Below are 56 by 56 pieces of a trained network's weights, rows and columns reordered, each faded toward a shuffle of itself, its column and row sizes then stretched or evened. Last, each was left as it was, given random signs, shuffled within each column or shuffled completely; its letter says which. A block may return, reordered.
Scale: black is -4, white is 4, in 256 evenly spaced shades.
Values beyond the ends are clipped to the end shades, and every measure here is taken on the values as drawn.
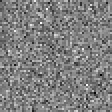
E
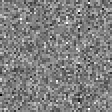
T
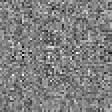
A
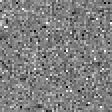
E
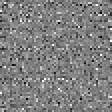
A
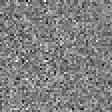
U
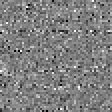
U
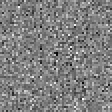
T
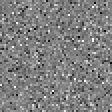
E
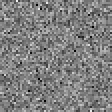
E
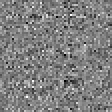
A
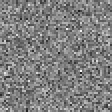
T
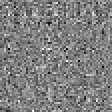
A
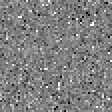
E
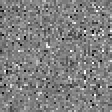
U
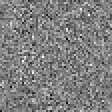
T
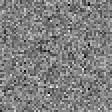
T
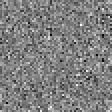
T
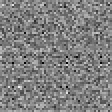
A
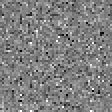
T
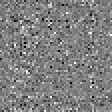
U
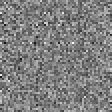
U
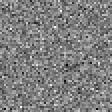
E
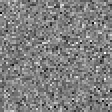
E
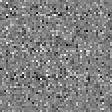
U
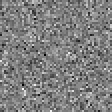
T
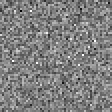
E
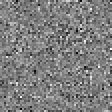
U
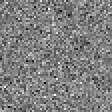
E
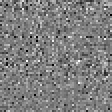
U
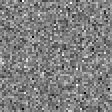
E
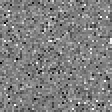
E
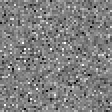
E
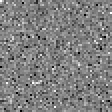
E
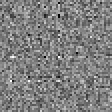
U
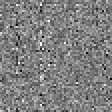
T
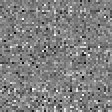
U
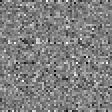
A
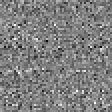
A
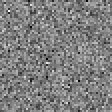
T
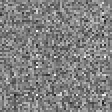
U
